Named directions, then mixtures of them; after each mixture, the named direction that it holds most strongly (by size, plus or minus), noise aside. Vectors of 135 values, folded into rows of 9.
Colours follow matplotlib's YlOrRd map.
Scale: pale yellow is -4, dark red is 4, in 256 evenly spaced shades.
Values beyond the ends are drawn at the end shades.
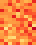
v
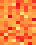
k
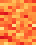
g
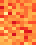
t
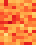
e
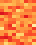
g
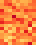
v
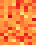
k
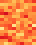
g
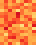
v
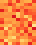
v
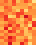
v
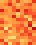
v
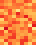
v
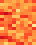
g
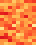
g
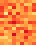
t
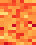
g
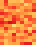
e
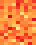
k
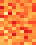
t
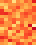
g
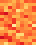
g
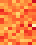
v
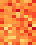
v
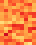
e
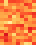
e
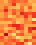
k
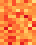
v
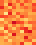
t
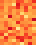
k
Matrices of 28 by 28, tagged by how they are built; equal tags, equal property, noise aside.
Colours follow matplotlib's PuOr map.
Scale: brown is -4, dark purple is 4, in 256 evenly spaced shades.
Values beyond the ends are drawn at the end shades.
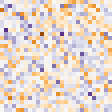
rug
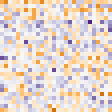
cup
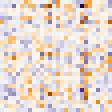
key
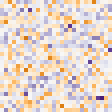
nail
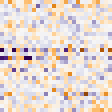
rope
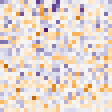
cup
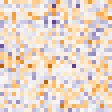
cup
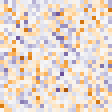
rug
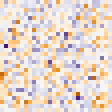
cup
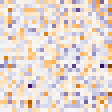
key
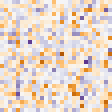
key
